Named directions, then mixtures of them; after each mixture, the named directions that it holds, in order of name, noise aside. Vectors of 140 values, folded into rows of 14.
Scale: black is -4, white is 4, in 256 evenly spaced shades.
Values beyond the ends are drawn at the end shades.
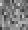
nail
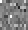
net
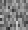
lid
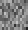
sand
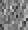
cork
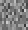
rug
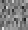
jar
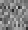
lid, net, sand.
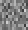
rug.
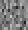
cork, jar, net.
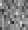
nail.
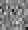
jar, lid, sand.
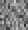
lid, rug.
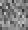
nail, sand.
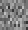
lid, sand.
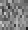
nail, sand.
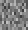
rug.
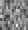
lid, nail, net.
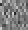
cork, nail, rug.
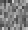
jar, lid, sand.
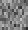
sand.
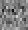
jar, sand.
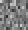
lid, net, rug.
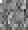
cork, net.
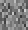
rug.
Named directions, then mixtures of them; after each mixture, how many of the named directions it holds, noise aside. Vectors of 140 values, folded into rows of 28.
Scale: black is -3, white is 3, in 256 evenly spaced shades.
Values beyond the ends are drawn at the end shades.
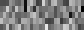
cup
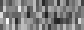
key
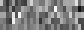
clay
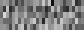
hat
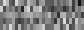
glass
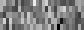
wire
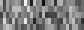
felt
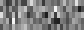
two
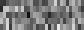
four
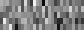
four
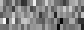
four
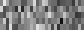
two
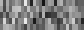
one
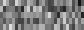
one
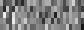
four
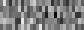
three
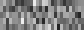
two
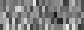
four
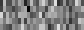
two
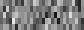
three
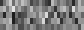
two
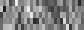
two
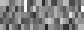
one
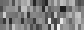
one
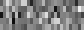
two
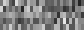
one
